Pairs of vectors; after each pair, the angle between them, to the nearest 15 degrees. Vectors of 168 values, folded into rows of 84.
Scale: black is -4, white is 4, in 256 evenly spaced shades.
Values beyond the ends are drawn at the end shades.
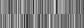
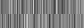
165 degrees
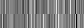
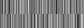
120 degrees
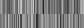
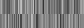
15 degrees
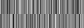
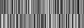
75 degrees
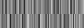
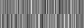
120 degrees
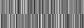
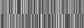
30 degrees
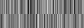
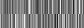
105 degrees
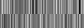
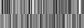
150 degrees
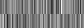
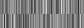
45 degrees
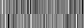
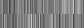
75 degrees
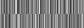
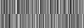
15 degrees
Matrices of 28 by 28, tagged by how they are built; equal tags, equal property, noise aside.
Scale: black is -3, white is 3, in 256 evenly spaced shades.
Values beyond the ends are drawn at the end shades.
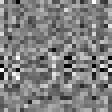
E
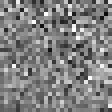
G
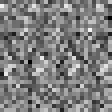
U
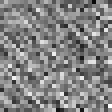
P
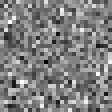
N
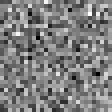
N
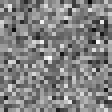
N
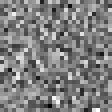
N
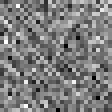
P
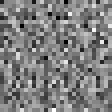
U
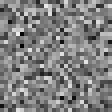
N
